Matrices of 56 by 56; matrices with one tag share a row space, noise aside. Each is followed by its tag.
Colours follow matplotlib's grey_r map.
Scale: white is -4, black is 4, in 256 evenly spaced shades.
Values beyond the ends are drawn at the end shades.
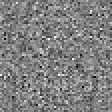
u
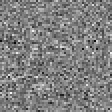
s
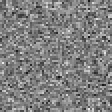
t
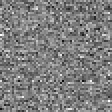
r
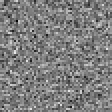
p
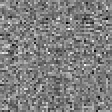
p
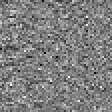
s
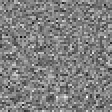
s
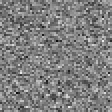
t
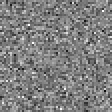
s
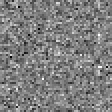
p
